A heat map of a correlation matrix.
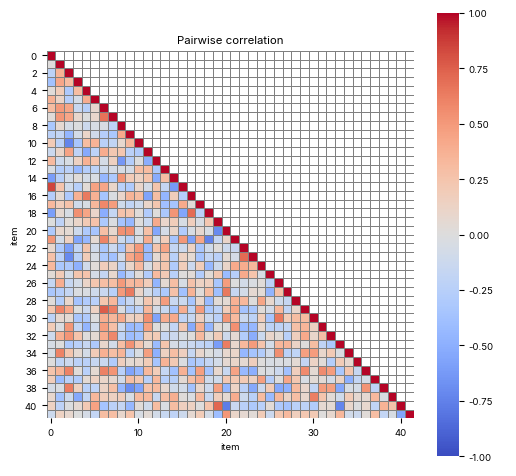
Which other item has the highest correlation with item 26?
30
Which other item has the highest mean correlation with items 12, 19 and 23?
22
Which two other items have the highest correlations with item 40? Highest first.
19, 5
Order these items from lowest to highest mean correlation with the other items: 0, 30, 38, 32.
38, 0, 32, 30
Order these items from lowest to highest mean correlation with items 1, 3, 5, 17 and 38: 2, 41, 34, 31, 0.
41, 0, 31, 34, 2
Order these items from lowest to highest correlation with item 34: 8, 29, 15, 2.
15, 2, 8, 29
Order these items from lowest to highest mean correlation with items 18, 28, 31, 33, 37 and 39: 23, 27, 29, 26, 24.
23, 29, 26, 27, 24
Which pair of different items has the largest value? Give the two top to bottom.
0, 15
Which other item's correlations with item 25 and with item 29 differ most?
6
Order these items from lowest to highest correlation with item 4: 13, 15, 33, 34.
13, 33, 34, 15
